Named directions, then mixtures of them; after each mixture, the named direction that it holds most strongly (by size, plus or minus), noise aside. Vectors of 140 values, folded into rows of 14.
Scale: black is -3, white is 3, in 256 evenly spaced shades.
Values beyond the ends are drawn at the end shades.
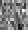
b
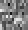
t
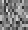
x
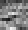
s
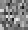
t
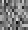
x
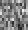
b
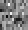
t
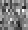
b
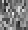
x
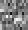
t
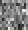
b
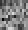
s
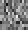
x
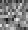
s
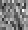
b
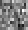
b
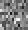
t
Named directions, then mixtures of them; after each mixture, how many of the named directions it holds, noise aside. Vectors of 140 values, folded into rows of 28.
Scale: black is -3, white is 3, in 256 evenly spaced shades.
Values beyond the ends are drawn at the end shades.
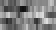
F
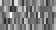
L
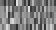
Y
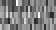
three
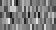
three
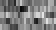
two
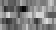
one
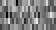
three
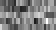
two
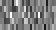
two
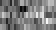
two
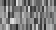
one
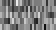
three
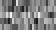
three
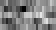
one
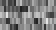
two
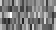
two
